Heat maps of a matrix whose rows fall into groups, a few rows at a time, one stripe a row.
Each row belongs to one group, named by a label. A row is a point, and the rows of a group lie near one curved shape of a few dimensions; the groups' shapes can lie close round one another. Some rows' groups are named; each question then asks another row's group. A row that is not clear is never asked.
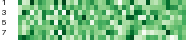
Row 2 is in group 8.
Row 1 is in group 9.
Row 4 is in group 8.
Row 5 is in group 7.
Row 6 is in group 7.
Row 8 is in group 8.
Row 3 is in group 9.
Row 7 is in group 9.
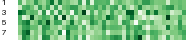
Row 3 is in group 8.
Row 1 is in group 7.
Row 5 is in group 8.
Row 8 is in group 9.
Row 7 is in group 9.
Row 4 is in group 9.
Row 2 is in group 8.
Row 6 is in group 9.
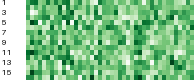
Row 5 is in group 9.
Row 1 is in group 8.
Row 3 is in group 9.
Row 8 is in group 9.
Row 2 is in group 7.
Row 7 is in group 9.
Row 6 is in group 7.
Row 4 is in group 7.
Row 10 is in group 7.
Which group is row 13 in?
7
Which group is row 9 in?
9
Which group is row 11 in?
8
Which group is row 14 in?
8
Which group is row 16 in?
8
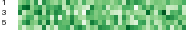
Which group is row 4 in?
8
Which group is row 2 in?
8
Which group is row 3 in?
7
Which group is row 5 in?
8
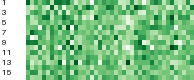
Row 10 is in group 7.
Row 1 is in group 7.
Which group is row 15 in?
9
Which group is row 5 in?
7
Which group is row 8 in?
9
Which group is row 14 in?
7
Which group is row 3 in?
8
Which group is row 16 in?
7
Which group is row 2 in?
7
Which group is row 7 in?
9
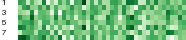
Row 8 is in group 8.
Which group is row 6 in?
8
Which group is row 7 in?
8
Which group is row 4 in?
9
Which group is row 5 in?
9
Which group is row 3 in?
8
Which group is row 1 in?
8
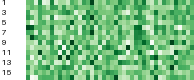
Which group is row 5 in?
9
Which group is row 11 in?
9
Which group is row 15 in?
7
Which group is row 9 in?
7
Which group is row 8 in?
9
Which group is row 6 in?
8
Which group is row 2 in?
9
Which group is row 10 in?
7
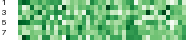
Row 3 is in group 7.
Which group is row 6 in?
7
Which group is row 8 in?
9
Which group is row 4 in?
9
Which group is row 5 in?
8
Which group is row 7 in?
7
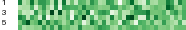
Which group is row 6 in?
7
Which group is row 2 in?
8
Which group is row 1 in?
9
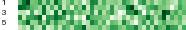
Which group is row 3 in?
7
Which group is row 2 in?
8
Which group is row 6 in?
8
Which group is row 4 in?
7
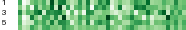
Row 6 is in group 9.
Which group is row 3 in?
7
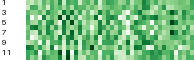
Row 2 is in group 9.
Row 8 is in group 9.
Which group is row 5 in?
7
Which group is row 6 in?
8
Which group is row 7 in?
7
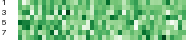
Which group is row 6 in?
8
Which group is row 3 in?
9
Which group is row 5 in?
8
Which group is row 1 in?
9
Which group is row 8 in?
7
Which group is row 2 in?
9
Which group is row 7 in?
7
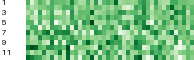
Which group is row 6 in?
9
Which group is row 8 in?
9
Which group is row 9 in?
7
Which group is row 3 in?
8
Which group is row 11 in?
7
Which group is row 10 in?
8
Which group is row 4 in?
7
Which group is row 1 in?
9
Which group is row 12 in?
8
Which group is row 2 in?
7
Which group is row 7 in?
7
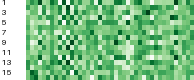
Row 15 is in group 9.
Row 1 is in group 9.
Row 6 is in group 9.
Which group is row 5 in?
7
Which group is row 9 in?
9
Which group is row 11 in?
7
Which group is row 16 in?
8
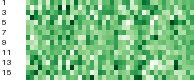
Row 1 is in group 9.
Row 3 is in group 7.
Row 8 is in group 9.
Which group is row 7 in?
9
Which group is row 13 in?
9
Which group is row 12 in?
8
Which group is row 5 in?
7
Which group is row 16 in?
8
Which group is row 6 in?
7
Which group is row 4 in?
9
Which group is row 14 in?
9
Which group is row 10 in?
9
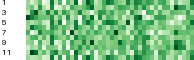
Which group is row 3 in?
8
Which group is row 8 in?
9
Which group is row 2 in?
8
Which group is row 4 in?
8
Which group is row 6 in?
9
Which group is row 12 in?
7
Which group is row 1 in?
7
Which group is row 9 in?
8
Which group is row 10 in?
8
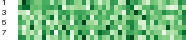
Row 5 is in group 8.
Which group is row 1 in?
9
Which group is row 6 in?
9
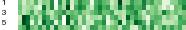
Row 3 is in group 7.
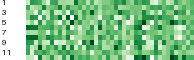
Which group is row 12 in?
7
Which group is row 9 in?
8
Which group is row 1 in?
9
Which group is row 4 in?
9
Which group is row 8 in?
8
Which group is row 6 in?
8
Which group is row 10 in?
9
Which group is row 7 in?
7
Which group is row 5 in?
7
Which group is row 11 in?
7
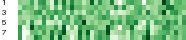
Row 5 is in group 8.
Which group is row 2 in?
8
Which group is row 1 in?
7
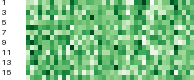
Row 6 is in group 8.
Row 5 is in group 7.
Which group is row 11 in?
9
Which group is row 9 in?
8
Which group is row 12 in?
8
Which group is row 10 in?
9
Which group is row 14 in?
9
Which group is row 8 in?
7
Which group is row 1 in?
7
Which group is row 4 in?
8
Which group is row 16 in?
8
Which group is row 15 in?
7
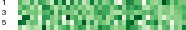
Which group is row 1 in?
7
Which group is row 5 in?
8
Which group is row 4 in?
9
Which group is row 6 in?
7
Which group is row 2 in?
9
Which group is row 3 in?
7
